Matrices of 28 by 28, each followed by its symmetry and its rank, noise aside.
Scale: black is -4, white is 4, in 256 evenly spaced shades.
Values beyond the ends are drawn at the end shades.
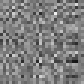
no symmetry, rank three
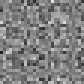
antisymmetric, rank four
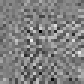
antisymmetric, rank four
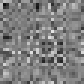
symmetric, rank three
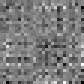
symmetric, rank three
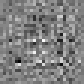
no symmetry, rank three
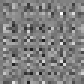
no symmetry, rank three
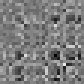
symmetric, rank three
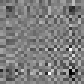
no symmetry, rank three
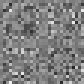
symmetric, rank four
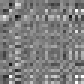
symmetric, rank two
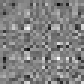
symmetric, rank three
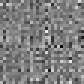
no symmetry, rank four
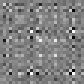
symmetric, rank two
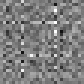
no symmetry, rank four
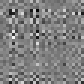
no symmetry, rank two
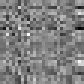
no symmetry, rank three
